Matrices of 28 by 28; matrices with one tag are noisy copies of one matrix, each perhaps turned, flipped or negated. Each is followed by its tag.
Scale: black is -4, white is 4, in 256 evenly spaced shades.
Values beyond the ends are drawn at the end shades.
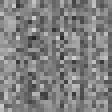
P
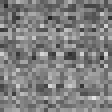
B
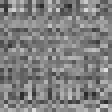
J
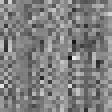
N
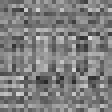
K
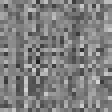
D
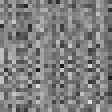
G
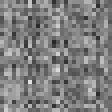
B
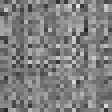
D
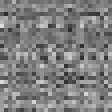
B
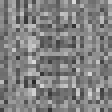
K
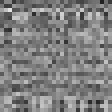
J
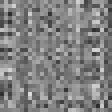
J
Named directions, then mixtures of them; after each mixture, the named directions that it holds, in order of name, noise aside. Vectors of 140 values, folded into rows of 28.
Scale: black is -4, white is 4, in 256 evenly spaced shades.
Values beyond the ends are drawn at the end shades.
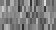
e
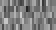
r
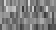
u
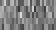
e, r, u.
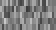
r.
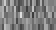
e, r, u.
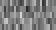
r.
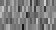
e.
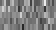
e.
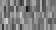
r.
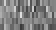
e, r, u.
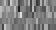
e, r, u.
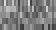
e, u.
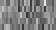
e.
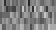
u.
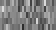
e.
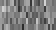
e.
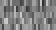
r.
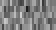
r.
